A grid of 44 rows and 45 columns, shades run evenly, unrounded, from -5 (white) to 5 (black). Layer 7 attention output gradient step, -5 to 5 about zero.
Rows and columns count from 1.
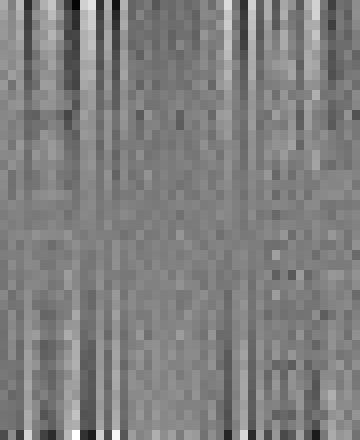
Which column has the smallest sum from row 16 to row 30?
40
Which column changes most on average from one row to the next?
35
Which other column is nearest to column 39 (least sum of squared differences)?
16
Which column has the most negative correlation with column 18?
28
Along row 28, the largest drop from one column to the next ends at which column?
38
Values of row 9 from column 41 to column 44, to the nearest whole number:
0 1 0 0
